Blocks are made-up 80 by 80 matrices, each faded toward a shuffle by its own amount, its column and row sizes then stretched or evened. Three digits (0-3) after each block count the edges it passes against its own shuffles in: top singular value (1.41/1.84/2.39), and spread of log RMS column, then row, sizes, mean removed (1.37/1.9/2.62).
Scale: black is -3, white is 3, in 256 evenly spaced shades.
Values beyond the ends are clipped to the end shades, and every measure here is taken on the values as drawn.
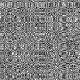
3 0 1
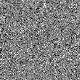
1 1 1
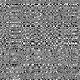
3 1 3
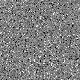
1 0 0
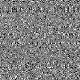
2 0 2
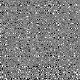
1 2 3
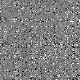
0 2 3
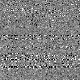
2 1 3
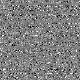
0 0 3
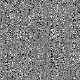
0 3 1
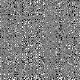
0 3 2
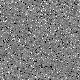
0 0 0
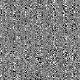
2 3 2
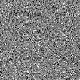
2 1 0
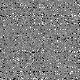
0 2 3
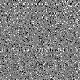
2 0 1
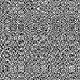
3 1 1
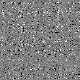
1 2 3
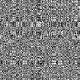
3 2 2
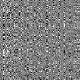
3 3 1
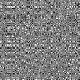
3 1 2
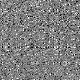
2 0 2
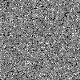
0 0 1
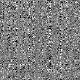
1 3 2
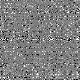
2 1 3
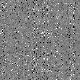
0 2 1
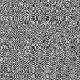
3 1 0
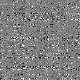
1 2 3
